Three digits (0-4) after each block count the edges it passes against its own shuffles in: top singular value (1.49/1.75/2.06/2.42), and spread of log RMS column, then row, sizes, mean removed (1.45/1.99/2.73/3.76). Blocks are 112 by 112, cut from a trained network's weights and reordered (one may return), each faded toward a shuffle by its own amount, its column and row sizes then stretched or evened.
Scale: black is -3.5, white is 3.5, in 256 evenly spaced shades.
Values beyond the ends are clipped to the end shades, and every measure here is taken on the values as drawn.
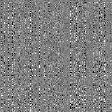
2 4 2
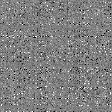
0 2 3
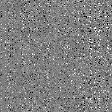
0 3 2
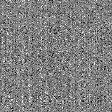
1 1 2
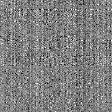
3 1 3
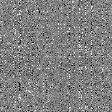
0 3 1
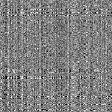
4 1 3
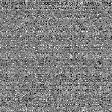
2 1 2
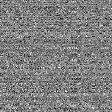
2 1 2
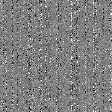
1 4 0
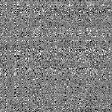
1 3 3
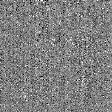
0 1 1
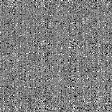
1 2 3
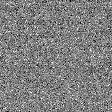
0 0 0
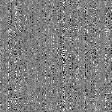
0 4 1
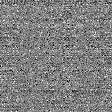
2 1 0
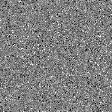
0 1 1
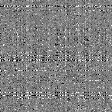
3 1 3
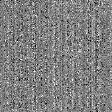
2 3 1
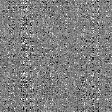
2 3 0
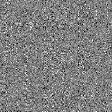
1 2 1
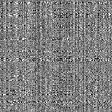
4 0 3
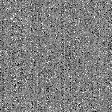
0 1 0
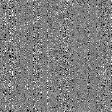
0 4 0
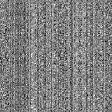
4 1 2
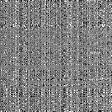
4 2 4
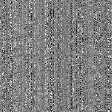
2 4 0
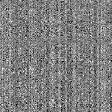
3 1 2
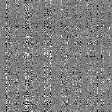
1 4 2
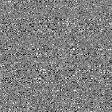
2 0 3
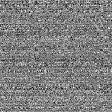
2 0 2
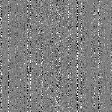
1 4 0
